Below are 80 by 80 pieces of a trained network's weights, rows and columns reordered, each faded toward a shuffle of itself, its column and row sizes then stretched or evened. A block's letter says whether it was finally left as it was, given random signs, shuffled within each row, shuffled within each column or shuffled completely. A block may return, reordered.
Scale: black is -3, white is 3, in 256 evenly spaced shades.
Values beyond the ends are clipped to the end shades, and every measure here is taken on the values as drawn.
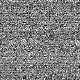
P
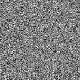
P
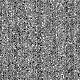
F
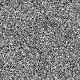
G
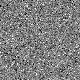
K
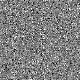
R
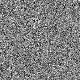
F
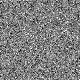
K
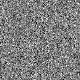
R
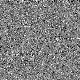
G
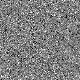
F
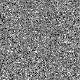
R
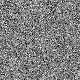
K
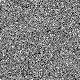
K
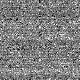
P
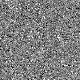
R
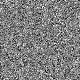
G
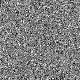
G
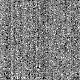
P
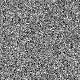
F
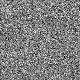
G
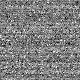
G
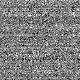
P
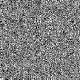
P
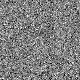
G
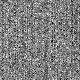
P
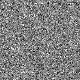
R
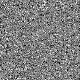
G
